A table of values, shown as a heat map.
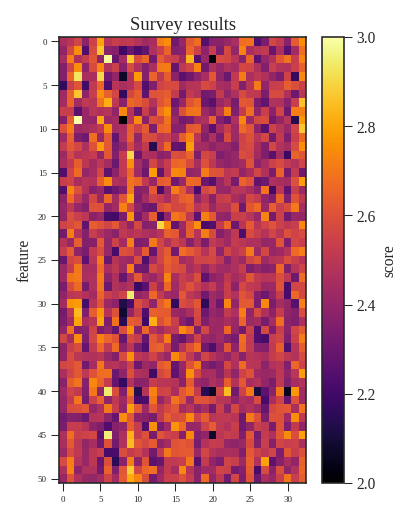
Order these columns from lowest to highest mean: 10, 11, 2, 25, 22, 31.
11, 10, 22, 31, 25, 2
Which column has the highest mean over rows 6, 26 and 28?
2
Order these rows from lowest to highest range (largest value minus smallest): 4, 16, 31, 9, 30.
16, 30, 31, 4, 9
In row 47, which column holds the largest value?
14
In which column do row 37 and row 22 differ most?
24
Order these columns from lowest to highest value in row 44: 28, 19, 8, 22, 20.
28, 8, 22, 19, 20
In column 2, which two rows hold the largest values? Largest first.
9, 4
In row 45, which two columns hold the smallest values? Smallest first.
20, 5
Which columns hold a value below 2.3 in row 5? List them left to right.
0, 3, 6, 11
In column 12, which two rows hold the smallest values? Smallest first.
12, 38
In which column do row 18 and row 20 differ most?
6
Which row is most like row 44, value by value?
15
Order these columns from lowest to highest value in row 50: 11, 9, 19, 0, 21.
0, 21, 11, 19, 9
